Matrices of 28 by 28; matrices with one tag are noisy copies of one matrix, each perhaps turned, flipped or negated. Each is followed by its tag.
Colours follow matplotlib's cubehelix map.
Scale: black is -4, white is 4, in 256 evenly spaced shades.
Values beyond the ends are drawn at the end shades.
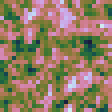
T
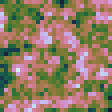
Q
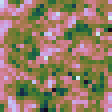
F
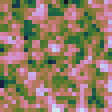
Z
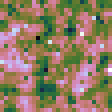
T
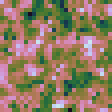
T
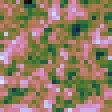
Z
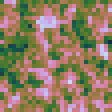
T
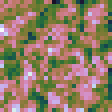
Z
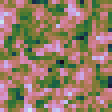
Z
